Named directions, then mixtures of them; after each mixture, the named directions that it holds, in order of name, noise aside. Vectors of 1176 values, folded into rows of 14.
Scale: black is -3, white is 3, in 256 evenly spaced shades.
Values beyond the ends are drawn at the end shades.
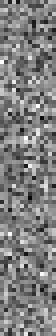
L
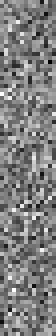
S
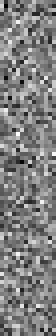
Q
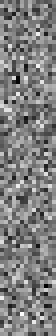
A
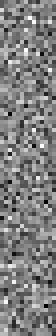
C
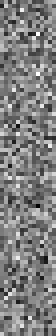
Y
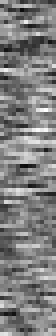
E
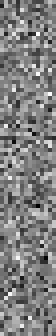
Y.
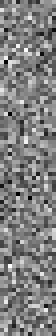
C, L.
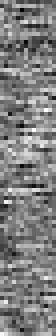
C, E.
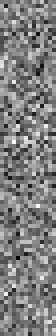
L, Y.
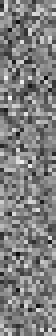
Q.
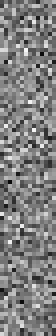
C, Y.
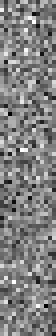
C, Q.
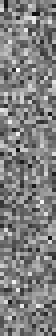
C, Q.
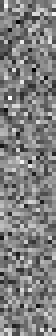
Q.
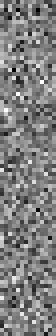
A, Q.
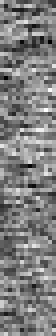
E, Q.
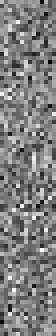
S.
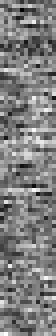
C, E.
